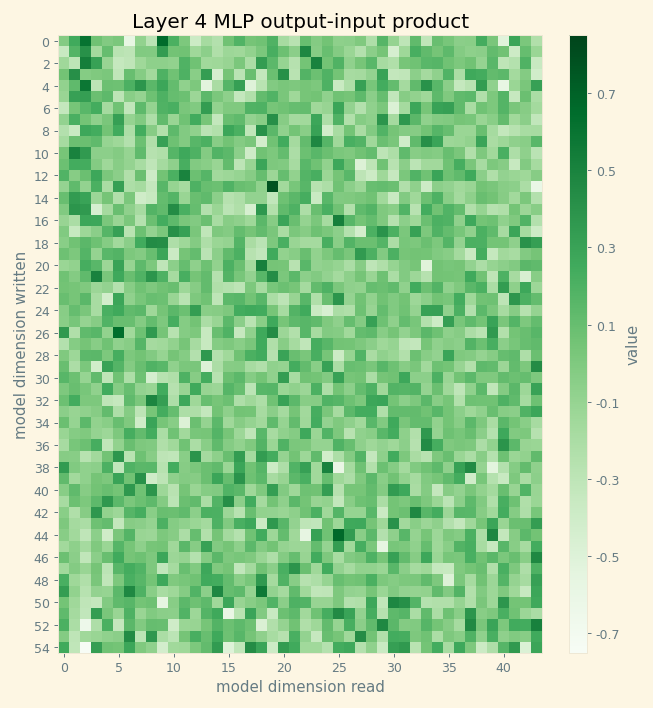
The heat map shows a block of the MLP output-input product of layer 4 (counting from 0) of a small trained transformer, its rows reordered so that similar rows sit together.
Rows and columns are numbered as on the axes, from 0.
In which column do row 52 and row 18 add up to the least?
18
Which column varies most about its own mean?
2
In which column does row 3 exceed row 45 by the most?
29
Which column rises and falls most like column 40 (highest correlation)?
13
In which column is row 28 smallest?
25
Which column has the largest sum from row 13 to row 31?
5
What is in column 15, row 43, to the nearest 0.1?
0
